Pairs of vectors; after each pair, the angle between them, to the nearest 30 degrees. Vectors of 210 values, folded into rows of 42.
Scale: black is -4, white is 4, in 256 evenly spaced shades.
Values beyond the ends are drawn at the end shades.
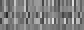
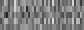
30 degrees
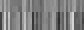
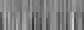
30 degrees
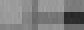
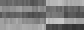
90 degrees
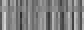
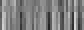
30 degrees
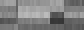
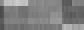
90 degrees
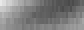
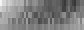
30 degrees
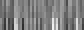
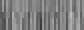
60 degrees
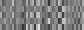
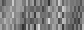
30 degrees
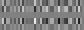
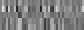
90 degrees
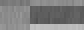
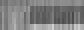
30 degrees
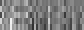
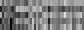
150 degrees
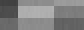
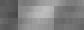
30 degrees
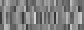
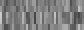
150 degrees
